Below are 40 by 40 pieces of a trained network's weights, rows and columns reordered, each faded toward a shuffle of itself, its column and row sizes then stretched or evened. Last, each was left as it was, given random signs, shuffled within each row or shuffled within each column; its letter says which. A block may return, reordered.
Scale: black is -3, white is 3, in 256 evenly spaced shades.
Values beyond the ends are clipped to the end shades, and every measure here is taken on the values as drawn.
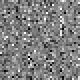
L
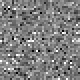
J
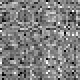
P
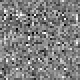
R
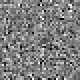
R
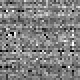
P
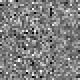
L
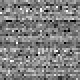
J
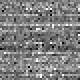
P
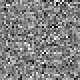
R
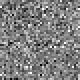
J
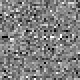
J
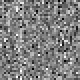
L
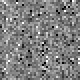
L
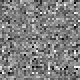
R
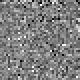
R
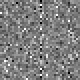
L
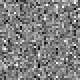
L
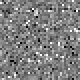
J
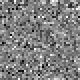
J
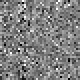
L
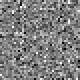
L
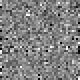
R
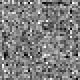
P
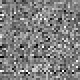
P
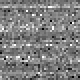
J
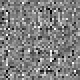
P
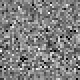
J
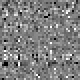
P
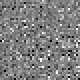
P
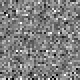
J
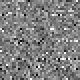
J
